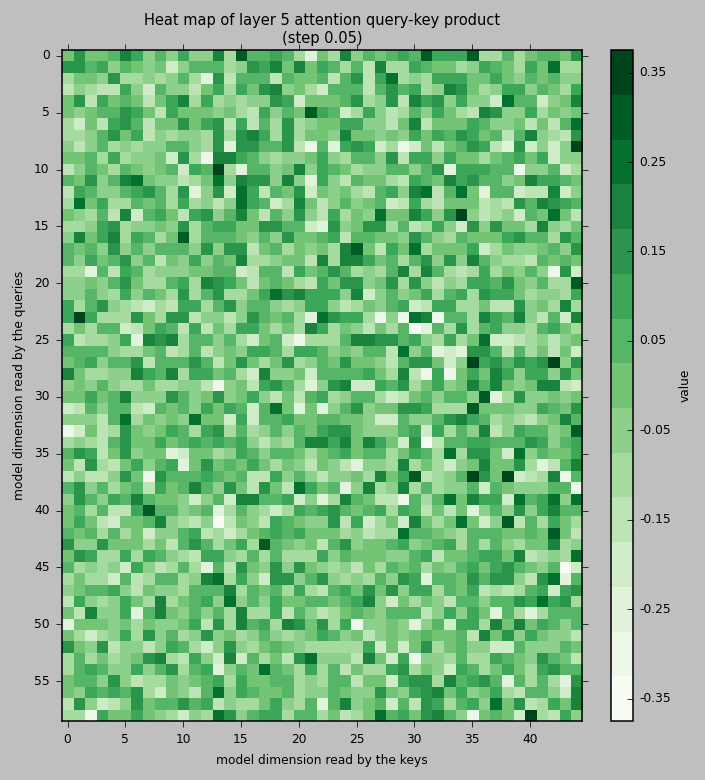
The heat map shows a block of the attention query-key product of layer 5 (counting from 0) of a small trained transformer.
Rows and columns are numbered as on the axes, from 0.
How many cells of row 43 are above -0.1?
36
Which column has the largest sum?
35
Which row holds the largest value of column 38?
37
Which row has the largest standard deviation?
23
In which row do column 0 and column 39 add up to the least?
10
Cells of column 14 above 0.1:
9
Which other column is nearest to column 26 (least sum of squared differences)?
14
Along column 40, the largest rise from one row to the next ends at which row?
58
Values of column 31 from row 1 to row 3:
0.05 -0.1 -0.1
